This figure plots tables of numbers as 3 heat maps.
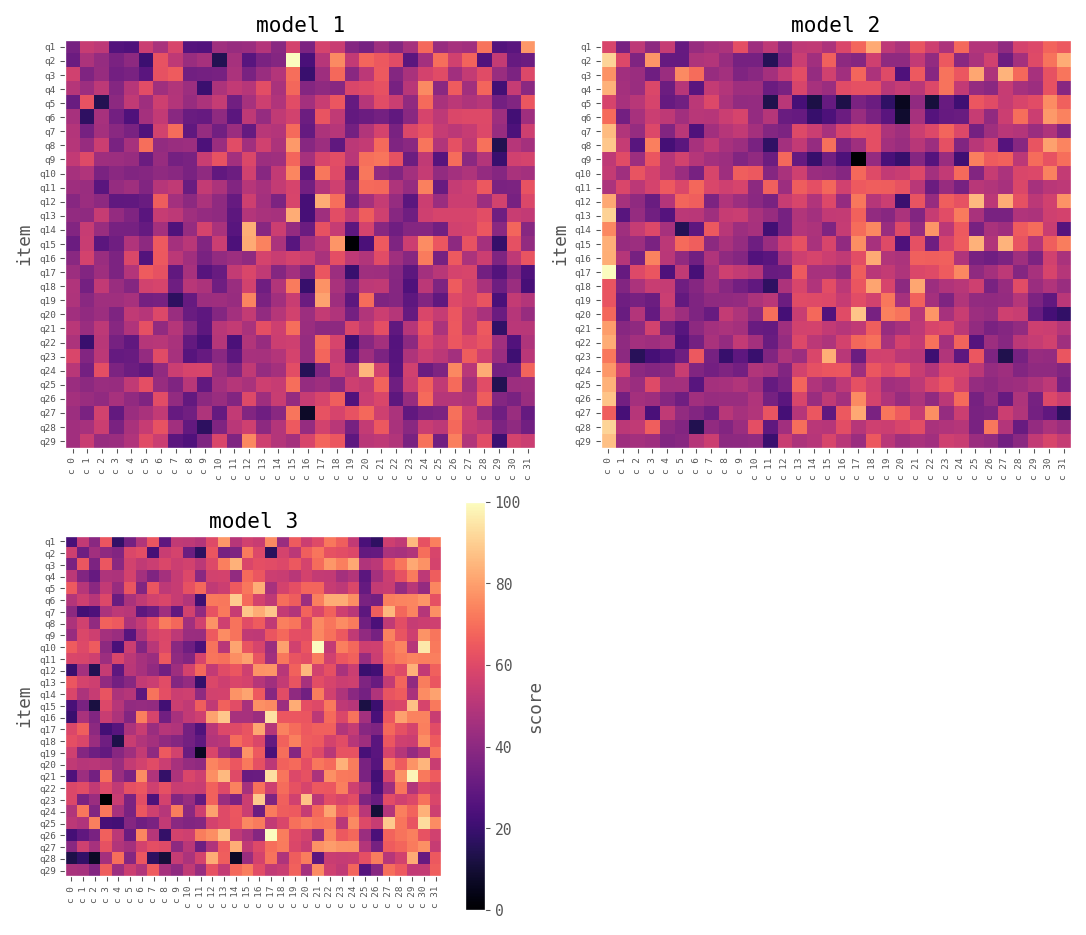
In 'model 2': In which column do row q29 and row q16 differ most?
c 3
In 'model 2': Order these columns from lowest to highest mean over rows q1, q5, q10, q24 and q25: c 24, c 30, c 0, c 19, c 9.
c 19, c 9, c 24, c 30, c 0
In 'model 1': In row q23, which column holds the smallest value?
c 30
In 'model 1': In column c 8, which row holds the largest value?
q24
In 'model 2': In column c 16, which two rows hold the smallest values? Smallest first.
q5, q9
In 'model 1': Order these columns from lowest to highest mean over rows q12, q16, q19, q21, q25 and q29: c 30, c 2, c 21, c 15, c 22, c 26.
c 22, c 2, c 30, c 21, c 15, c 26
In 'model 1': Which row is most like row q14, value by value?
q19
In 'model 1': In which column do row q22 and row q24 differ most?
c 20
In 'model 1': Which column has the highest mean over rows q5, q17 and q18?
c 17
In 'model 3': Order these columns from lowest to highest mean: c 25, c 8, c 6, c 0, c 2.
c 25, c 2, c 0, c 8, c 6
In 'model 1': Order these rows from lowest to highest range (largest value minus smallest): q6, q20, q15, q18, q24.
q20, q6, q18, q24, q15
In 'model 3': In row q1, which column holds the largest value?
c 29
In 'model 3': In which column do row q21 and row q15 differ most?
c 16
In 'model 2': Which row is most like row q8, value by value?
q2
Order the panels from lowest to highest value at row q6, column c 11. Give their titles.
model 3, model 1, model 2
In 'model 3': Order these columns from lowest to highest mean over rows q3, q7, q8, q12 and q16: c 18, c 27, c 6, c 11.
c 6, c 11, c 18, c 27
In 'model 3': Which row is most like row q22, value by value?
q8
